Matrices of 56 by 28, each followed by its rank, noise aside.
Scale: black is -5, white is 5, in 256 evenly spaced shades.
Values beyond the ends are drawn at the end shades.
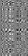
three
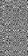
four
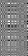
one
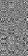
four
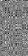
three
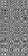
three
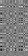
two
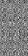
four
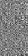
six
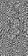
six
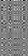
two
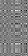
one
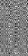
four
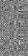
three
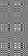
one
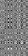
two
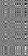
one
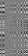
one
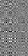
two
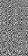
four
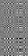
one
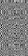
three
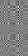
one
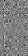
four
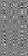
two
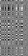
one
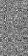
six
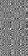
three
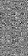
six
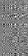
three
